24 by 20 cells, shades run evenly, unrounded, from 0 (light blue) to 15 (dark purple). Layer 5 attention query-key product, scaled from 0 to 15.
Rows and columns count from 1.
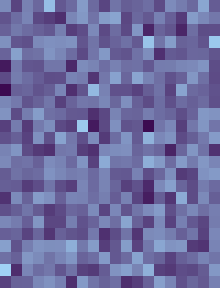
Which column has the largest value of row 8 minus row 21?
1
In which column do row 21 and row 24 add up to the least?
15
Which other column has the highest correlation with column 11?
18
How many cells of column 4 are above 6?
16
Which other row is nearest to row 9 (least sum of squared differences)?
19
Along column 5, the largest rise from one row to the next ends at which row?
2
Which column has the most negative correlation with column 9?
11
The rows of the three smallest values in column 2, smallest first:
5, 13, 17
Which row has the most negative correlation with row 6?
23
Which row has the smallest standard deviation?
9
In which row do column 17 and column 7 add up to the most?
3
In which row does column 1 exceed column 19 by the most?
6
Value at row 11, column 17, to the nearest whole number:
11
